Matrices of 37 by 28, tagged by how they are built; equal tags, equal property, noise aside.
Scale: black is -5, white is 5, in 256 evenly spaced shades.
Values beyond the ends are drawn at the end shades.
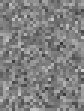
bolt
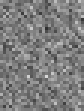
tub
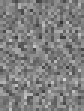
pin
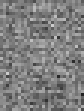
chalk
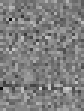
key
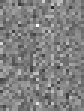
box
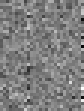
box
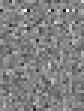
key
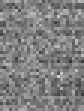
chalk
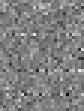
key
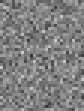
pin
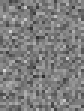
bolt
